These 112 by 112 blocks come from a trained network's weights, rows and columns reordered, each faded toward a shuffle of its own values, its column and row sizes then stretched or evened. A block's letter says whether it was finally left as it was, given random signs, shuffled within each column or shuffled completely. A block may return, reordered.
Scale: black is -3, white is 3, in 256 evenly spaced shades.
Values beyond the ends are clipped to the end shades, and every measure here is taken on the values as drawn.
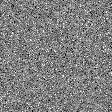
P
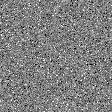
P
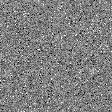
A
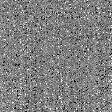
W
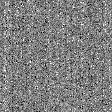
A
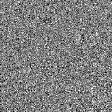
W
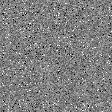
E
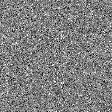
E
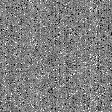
A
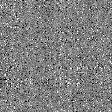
W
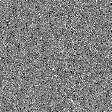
A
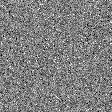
P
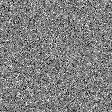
P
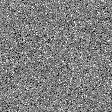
P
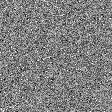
P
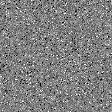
E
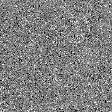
E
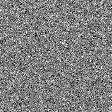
A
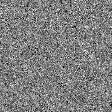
E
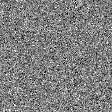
A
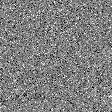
P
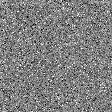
P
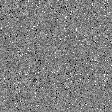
E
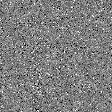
E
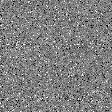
E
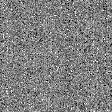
A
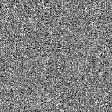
W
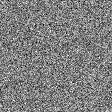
P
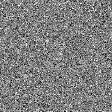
E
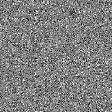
W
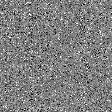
E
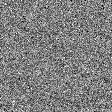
P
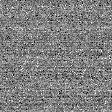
W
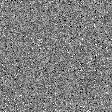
E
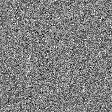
A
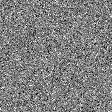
P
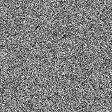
A
